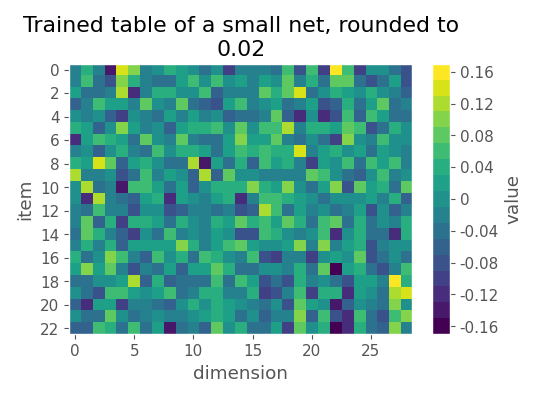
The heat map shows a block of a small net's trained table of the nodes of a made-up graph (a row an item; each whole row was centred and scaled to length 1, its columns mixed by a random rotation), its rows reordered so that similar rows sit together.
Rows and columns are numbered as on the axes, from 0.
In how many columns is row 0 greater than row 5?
9
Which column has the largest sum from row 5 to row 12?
16
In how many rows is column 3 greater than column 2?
11
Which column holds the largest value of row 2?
19
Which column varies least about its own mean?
7
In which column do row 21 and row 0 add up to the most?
4
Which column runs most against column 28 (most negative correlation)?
23
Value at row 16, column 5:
-0.02
